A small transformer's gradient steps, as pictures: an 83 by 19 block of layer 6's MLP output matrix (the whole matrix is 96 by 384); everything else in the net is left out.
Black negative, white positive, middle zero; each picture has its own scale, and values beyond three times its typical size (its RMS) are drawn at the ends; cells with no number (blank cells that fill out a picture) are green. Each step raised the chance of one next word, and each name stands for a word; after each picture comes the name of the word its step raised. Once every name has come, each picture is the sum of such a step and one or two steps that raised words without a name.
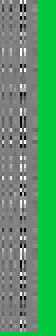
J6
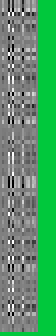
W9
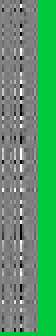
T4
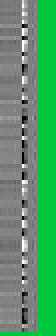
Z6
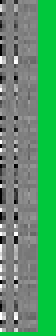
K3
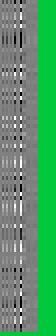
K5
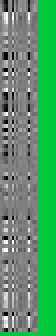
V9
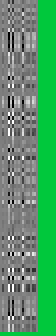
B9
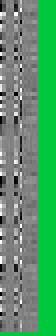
W9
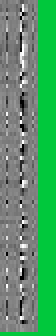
B9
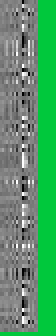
K5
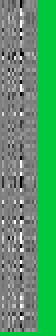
V9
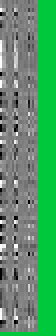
B9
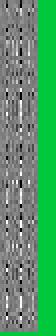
Z6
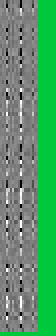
T4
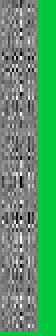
K5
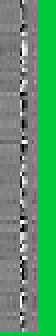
J6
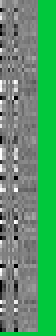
T4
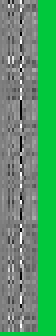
K3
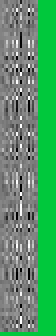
K5
